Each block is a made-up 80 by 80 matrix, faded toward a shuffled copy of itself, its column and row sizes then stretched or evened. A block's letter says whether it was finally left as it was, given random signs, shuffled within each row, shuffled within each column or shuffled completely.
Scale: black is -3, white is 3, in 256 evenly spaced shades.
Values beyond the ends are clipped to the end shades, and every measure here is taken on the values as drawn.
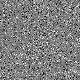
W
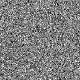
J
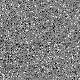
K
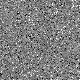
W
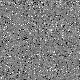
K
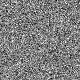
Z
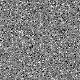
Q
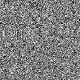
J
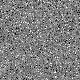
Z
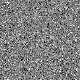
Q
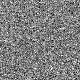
K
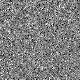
Q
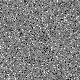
Z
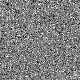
Z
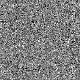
J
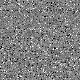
K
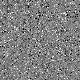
Q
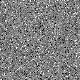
W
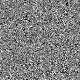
Q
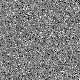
Z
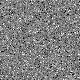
Z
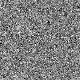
K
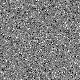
Z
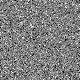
Z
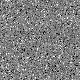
Z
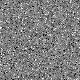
Z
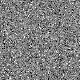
W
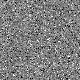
W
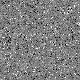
K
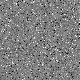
Z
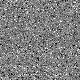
K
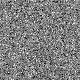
Z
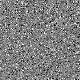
J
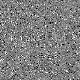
J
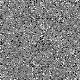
J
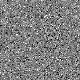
J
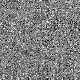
J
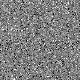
Q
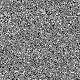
K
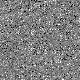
Q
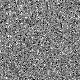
W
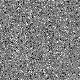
W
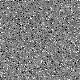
K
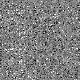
J
